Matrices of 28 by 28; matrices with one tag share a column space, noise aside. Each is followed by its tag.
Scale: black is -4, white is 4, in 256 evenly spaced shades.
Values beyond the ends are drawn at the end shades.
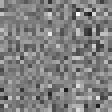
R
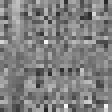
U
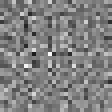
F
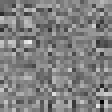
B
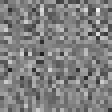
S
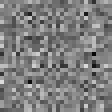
F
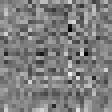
S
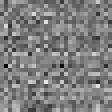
F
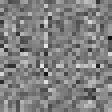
F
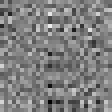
B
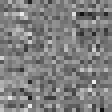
R
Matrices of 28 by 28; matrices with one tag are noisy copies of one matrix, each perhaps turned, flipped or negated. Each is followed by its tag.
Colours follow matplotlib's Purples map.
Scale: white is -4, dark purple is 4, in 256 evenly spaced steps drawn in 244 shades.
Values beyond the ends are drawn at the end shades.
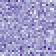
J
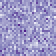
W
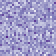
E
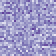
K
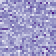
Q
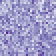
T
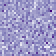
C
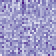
K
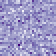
K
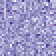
J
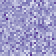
E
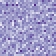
E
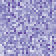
J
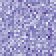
W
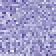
J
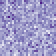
T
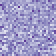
E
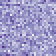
J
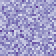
E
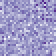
J
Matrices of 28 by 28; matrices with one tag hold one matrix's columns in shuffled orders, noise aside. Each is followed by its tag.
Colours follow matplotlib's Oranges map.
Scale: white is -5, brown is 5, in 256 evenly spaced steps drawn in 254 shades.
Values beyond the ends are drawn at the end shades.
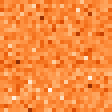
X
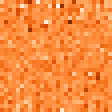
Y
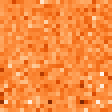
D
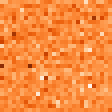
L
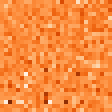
D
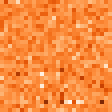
D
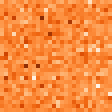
L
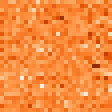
L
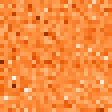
X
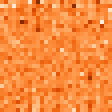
Y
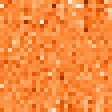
Y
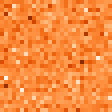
X
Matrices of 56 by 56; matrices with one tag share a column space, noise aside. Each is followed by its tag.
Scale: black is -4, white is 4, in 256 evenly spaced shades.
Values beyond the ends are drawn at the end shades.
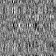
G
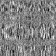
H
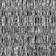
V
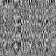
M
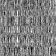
V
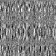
H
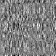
G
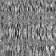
H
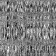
H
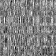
V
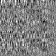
M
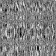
H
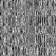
V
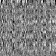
M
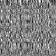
M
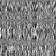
H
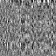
M
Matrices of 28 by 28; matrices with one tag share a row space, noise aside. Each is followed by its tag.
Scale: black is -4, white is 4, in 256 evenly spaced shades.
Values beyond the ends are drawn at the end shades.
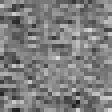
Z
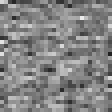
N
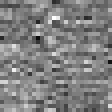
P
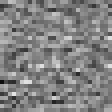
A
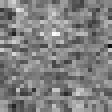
A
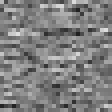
Z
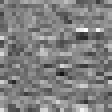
N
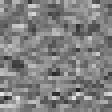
Z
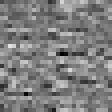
N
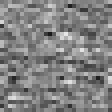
N
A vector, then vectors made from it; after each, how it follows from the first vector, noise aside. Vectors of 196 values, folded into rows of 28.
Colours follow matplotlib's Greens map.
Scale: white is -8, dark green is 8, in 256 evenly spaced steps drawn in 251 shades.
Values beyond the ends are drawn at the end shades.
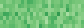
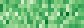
negated, scaled up.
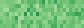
reversed.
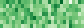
wrapped around, scaled up.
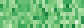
wrapped around, scaled up.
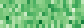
wrapped around, scaled up.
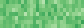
reversed, negated.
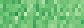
reversed, negated.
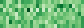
wrapped around, scaled up.
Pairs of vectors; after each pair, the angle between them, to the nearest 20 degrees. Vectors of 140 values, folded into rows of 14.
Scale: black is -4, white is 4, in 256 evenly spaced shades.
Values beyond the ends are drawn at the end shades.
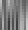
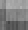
80 degrees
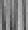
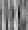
120 degrees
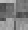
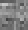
140 degrees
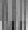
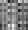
120 degrees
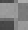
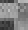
20 degrees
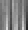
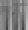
160 degrees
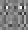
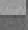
80 degrees
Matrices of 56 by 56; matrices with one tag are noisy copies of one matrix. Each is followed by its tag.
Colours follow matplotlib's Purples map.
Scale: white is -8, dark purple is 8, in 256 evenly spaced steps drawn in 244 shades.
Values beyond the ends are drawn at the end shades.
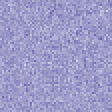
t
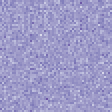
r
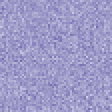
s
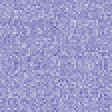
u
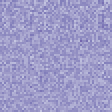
r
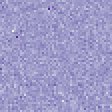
s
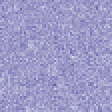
s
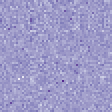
r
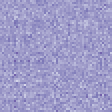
u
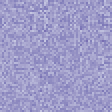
r
